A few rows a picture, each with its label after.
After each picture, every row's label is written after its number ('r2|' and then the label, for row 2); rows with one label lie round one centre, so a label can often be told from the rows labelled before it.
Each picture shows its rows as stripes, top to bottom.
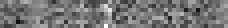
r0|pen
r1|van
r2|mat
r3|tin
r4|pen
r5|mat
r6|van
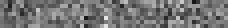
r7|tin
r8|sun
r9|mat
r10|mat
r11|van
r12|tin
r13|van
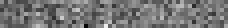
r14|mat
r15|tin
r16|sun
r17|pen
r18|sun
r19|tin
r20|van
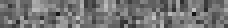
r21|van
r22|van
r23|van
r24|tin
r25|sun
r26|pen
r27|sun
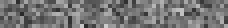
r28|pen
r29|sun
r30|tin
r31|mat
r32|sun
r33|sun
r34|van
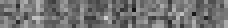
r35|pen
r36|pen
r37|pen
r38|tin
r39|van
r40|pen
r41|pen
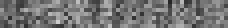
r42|mat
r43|mat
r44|pen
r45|mat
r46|sun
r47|mat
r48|tin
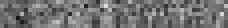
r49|mat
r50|van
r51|tin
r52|sun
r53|mat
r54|mat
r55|mat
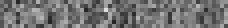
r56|mat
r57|sun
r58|van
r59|pen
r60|pen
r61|pen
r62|sun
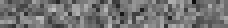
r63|tin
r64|mat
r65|mat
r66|sun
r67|pen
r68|pen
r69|tin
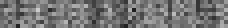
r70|pen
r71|mat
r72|pen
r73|mat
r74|pen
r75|sun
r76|pen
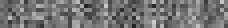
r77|sun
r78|van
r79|sun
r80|van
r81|pen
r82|sun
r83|sun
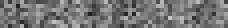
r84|sun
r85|pen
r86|mat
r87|pen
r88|tin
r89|mat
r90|sun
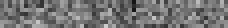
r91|sun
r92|sun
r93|pen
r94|mat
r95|sun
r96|pen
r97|van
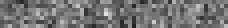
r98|mat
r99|sun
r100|van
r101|van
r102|pen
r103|sun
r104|pen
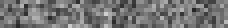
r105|pen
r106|sun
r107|tin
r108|van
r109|pen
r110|pen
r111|mat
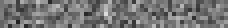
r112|pen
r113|mat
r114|mat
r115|van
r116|tin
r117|pen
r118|sun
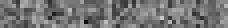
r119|pen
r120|pen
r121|tin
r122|tin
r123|pen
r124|van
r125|mat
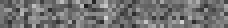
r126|sun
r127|van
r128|pen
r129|sun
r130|van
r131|tin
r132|sun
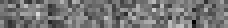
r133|sun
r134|pen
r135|tin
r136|pen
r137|mat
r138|tin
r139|tin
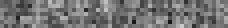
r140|mat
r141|mat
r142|van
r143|mat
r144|pen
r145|pen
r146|tin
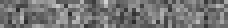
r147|van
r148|mat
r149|pen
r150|sun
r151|sun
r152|sun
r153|van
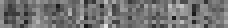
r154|van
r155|tin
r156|tin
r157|tin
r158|van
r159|tin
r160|van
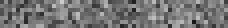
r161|sun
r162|mat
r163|pen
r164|sun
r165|sun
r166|tin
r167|pen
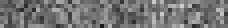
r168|sun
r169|tin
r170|mat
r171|sun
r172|sun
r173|sun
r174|tin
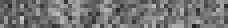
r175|mat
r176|sun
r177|mat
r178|mat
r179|sun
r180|sun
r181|tin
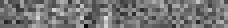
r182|sun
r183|pen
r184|mat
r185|pen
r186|van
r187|mat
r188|van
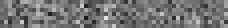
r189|pen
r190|van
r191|mat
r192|pen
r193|van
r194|sun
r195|van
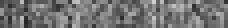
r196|sun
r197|tin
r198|tin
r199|mat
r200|sun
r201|sun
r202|sun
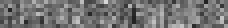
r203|van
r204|pen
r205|sun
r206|pen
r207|sun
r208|sun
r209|tin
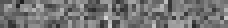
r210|mat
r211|pen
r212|pen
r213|mat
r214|van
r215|tin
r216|tin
